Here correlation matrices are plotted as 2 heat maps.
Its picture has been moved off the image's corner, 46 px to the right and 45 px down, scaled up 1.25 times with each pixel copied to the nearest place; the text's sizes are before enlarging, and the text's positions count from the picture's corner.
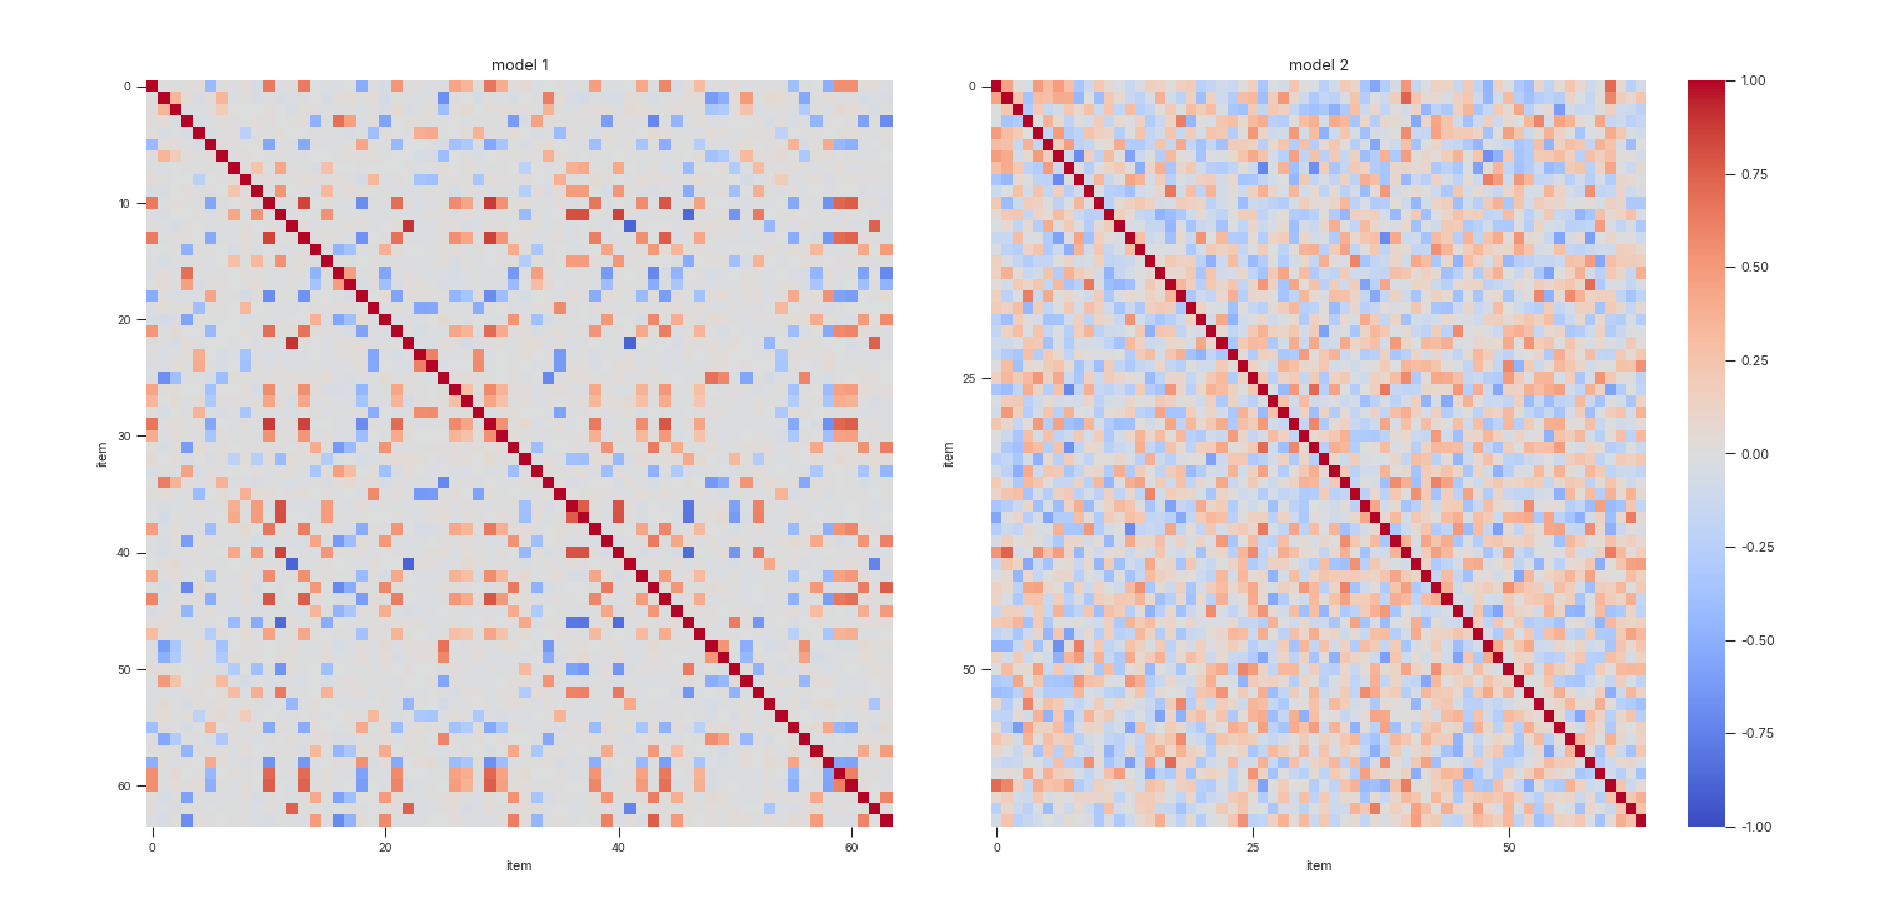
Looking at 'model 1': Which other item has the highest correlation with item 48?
25
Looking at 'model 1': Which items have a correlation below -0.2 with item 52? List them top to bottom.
32, 46, 50
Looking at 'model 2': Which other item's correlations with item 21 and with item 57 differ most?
45
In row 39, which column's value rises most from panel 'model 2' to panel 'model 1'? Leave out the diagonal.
45
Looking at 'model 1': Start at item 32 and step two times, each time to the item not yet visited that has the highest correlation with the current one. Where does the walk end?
50
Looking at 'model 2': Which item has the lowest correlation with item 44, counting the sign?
27
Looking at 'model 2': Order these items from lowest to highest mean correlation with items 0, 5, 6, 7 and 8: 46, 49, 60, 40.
46, 49, 40, 60
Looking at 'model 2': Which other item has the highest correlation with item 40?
1
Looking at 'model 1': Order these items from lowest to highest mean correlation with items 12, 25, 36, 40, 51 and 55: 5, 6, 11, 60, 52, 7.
60, 6, 5, 7, 52, 11
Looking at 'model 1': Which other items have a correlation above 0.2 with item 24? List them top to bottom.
4, 23, 28
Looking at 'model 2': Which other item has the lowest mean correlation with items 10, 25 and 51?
41
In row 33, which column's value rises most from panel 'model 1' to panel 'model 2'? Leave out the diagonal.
31
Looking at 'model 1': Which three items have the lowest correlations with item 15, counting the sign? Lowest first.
46, 50, 32
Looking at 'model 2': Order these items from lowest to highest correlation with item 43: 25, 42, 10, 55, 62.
42, 62, 10, 55, 25
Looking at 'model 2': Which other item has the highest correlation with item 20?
13
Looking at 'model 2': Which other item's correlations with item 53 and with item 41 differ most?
3
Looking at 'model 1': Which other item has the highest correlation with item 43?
63
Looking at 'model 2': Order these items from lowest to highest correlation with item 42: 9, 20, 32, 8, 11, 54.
11, 8, 20, 9, 54, 32
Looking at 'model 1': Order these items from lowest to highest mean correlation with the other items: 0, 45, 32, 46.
46, 32, 45, 0
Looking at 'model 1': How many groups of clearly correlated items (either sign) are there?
6
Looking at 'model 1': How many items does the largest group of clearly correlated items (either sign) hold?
18
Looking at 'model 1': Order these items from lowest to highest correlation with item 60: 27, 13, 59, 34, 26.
34, 27, 26, 59, 13
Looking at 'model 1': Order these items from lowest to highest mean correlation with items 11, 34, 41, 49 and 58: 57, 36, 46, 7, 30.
46, 30, 57, 7, 36
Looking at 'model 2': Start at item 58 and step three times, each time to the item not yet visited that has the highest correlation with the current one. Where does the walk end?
38
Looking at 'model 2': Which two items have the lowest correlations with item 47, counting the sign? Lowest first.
7, 5
